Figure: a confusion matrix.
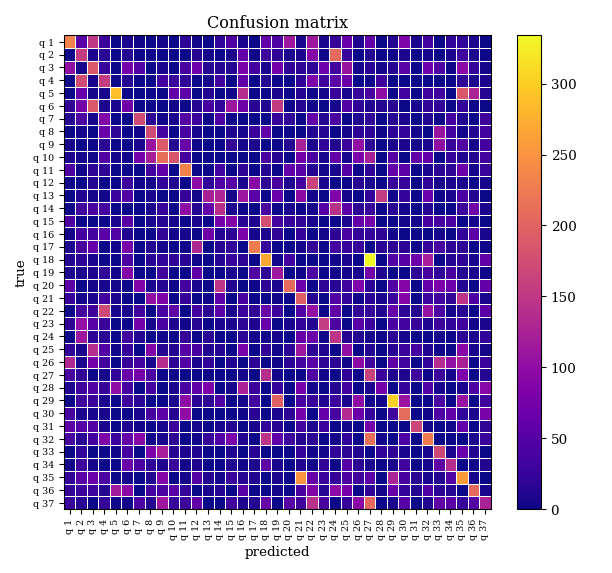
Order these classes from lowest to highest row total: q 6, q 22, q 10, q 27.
q 27, q 6, q 22, q 10
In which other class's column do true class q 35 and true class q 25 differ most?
q 21
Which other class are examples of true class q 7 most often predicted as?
q 4
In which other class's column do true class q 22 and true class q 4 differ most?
q 2
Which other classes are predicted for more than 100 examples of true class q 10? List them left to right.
q 8, q 9, q 27
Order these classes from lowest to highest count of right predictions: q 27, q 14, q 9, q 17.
q 14, q 27, q 9, q 17
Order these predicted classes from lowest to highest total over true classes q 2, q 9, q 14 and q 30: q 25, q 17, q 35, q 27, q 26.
q 17, q 27, q 35, q 26, q 25
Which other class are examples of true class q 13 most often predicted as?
q 28
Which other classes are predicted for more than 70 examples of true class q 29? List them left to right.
q 11, q 19, q 26, q 30, q 35
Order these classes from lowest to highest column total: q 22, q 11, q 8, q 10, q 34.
q 10, q 34, q 8, q 11, q 22
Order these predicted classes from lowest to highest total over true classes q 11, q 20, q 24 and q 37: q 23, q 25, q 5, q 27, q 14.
q 5, q 23, q 25, q 14, q 27
